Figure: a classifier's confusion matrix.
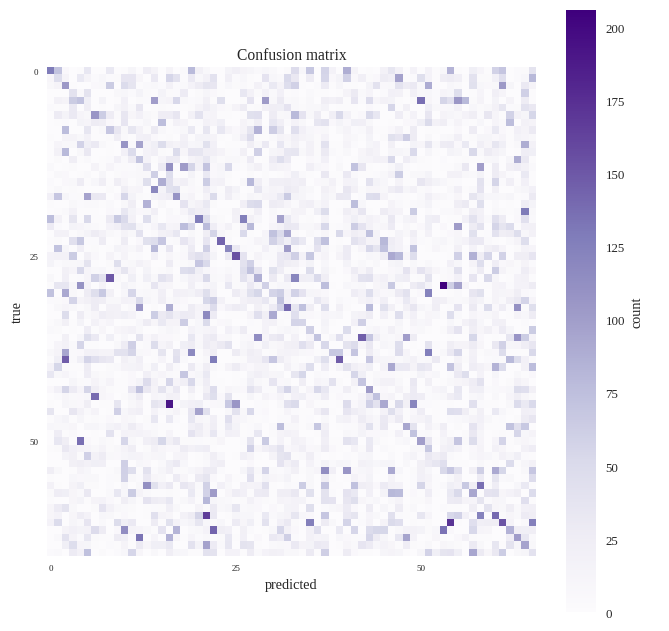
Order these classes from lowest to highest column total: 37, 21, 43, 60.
60, 43, 37, 21
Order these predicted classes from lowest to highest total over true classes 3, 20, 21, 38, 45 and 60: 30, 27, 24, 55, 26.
30, 24, 27, 26, 55
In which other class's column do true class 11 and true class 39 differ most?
22
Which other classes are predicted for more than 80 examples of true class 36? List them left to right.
28, 42, 48, 63
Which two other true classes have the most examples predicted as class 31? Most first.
20, 48
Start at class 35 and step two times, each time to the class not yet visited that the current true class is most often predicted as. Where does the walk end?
57
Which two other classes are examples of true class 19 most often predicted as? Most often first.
64, 49
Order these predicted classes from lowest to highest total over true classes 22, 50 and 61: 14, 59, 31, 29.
59, 14, 31, 29
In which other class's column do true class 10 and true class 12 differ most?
63
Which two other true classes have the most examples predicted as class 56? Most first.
4, 41
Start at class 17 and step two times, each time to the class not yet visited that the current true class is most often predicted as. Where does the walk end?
46
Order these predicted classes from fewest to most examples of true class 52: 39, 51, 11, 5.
39, 11, 51, 5
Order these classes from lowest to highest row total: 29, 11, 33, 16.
16, 11, 33, 29
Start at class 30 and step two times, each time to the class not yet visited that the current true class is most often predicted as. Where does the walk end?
27
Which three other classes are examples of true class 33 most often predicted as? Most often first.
21, 30, 14
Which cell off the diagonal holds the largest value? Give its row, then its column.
29, 53
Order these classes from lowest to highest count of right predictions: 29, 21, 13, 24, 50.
13, 29, 21, 50, 24
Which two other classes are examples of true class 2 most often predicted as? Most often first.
61, 51
